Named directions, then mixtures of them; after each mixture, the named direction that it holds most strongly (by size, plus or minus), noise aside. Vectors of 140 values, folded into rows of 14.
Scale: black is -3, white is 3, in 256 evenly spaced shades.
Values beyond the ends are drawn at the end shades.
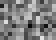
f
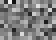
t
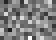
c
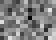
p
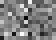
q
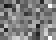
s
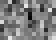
p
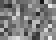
s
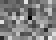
p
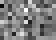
q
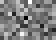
q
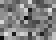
q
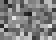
s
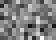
f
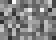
p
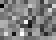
q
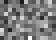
c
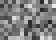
f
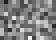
c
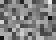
c
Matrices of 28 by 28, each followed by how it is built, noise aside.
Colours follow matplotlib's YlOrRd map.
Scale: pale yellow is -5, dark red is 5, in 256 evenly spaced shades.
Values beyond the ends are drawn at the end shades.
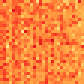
blocks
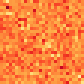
banded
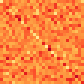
diagonal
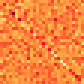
diagonal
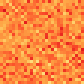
Toeplitz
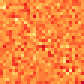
banded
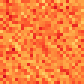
Toeplitz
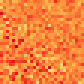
lower triangular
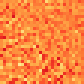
lower triangular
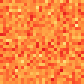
noise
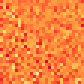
lower triangular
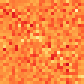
banded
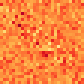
banded
